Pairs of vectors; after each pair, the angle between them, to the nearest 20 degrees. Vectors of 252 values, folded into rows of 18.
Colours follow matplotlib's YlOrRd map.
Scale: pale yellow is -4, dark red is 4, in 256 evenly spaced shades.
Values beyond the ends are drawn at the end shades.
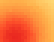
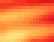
140 degrees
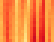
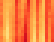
160 degrees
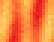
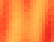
160 degrees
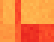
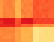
140 degrees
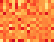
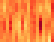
80 degrees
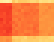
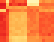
80 degrees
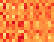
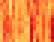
100 degrees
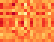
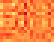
160 degrees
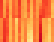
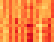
160 degrees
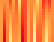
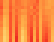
120 degrees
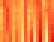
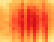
120 degrees
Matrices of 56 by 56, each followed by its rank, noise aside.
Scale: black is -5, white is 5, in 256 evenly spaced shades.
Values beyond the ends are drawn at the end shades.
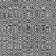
four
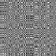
two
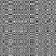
two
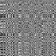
two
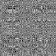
five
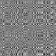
two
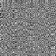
five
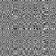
three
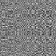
four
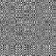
four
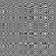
two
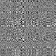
four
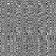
four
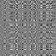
two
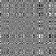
two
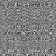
five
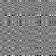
two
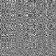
five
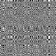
two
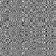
four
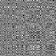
four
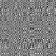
four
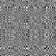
two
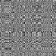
four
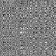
five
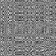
three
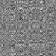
four
